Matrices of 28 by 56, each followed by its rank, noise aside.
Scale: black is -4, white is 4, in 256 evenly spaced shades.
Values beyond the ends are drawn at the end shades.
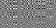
two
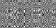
four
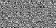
eight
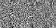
eight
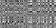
two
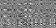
four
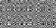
three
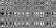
two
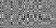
three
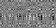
three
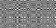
two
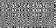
two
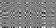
two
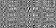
three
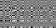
two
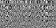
three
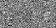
eight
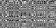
three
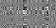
two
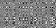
three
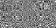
six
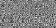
eight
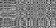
three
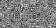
six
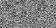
eight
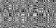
three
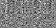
six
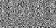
six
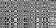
two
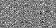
eight
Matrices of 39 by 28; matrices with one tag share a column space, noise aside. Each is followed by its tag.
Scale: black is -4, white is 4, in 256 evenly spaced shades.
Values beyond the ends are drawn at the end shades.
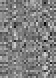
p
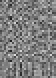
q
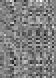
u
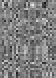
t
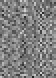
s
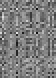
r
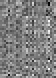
s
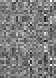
u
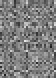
p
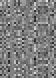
u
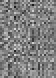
q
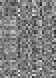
s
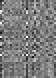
q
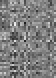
p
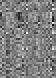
r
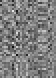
q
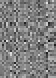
p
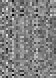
s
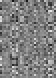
u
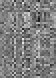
r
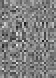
p
